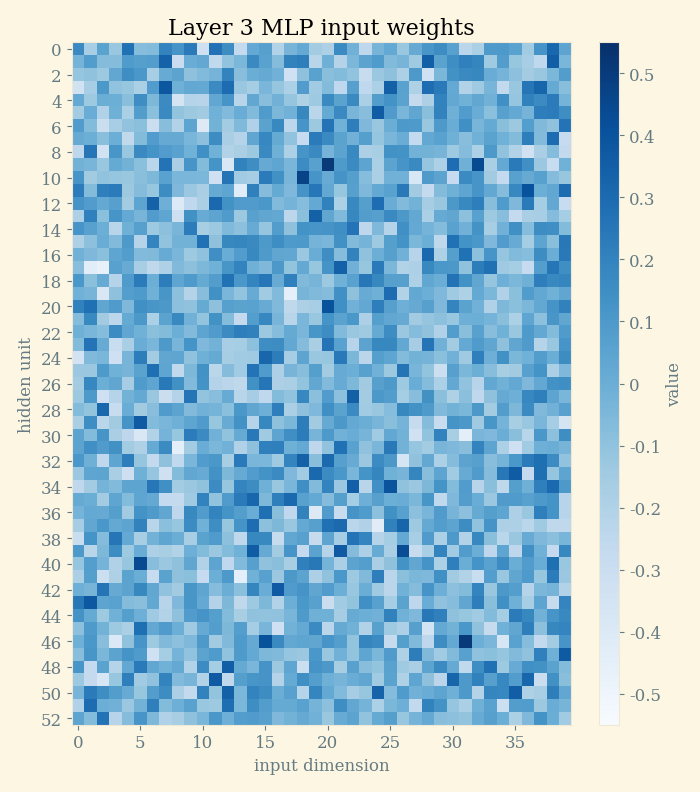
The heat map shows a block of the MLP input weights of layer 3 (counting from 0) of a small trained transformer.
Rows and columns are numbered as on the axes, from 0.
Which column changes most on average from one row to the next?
2
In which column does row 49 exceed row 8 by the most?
36
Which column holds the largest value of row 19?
25
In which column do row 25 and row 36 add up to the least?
8
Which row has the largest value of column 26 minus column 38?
39
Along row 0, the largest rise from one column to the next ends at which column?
11
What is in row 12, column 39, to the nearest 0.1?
-0.3
